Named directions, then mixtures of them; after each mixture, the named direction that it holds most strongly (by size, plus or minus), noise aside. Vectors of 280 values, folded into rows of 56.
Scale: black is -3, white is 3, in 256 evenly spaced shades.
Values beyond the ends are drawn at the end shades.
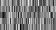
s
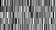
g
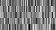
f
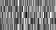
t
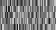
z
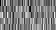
g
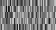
z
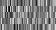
z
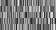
t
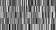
f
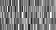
t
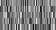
f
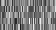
s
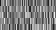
f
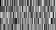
g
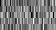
g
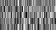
t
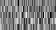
t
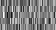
z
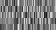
t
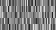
f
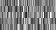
t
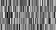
z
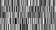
s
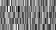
z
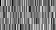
f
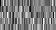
g
